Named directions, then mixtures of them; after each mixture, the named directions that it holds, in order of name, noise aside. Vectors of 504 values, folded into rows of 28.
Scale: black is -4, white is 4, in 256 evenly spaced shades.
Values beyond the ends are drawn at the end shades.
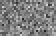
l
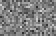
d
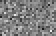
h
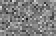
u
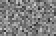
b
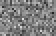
h, l, u.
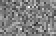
b, l, u.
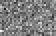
d, l, u.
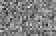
d, l, u.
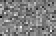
d, h.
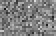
d, l, u.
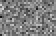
d, h.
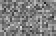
b, d, u.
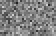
l.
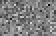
h, l.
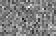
b, d, l.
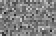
h, l.
